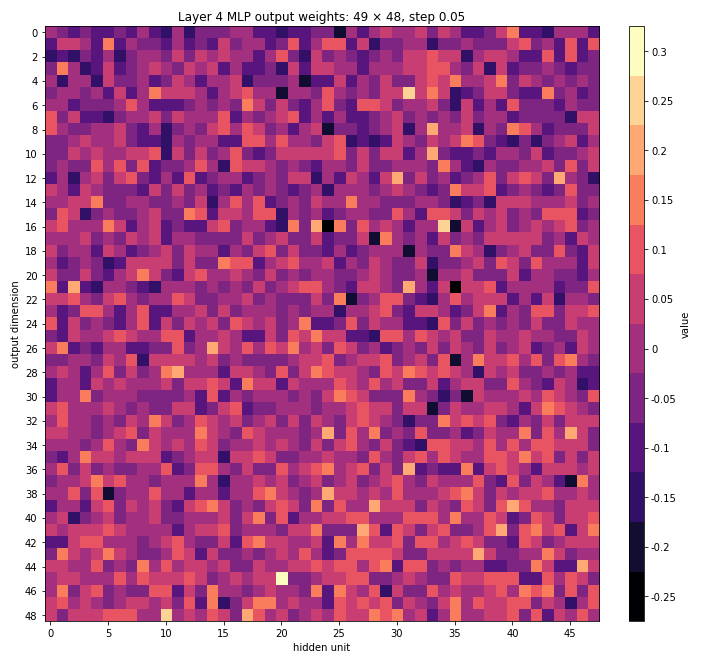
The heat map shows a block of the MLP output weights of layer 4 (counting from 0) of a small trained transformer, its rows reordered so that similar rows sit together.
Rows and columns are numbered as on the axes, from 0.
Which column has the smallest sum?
22
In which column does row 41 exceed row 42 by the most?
39
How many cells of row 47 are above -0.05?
38
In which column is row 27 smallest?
35
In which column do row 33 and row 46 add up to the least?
29
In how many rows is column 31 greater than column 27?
16
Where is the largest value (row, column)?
45, 20
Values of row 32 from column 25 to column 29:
-0.05 0.05 0.1 0.05 0
